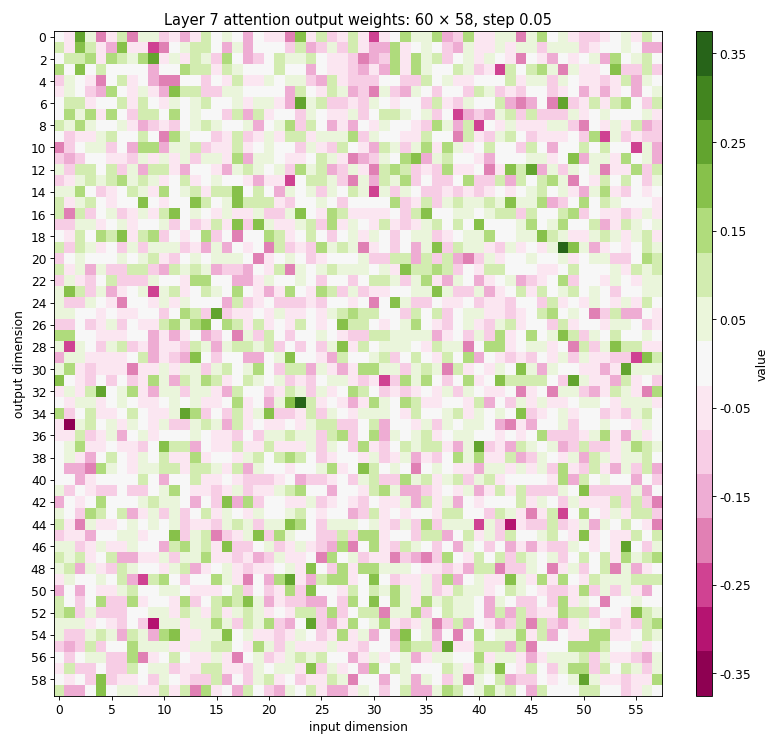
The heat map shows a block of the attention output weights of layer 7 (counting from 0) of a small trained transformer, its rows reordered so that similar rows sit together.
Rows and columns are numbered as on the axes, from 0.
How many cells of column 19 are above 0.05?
9
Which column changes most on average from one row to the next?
43
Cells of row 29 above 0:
16
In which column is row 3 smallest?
42
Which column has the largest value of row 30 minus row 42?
54
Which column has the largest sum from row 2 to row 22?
2
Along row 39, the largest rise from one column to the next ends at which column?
4
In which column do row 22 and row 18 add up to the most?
14
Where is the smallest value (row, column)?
35, 1
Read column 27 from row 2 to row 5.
-0.05 -0.05 -0.05 0.05
